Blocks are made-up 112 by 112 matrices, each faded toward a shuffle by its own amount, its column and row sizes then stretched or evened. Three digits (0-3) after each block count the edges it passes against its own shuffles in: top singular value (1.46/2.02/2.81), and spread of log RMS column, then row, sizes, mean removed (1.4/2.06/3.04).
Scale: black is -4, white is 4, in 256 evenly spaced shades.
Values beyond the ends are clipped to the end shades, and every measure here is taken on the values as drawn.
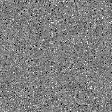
1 1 1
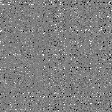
1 2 2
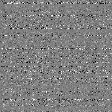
0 1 3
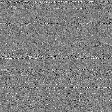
0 0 3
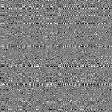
3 1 3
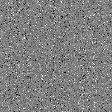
0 2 0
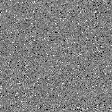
1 1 1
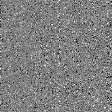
1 2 0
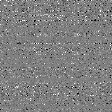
1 1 3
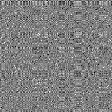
3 0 2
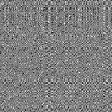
3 2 2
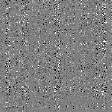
1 3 2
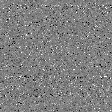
0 0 2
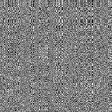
3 3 1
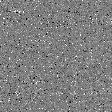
0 0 1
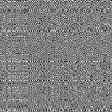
3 0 3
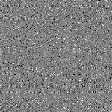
2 0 1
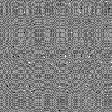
3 0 0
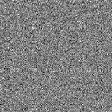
2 1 1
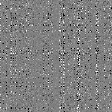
2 3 2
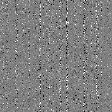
0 3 0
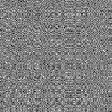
3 0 2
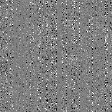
0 3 0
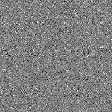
2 0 1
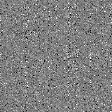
0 2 1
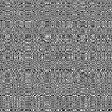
3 0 3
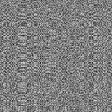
3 2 2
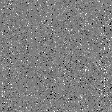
0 2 0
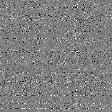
0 1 3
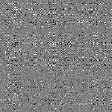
2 2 3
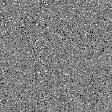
1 1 1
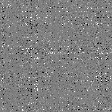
0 2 2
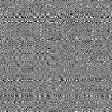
3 0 3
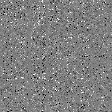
0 2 1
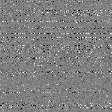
2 0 3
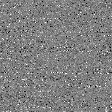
0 0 2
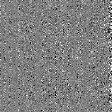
1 3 1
